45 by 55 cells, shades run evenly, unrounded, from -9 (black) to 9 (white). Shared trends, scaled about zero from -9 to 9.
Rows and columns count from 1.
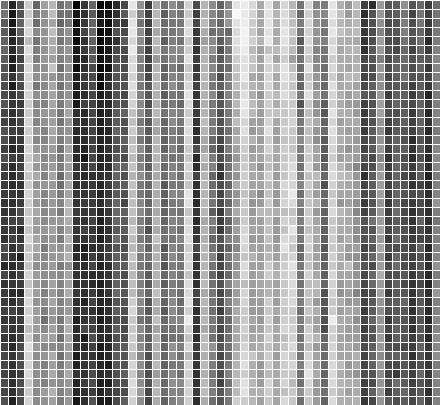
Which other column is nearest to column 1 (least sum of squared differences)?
12
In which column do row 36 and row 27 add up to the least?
13
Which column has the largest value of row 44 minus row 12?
38
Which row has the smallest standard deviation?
25
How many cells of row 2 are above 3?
17
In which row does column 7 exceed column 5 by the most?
1
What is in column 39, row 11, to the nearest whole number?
7
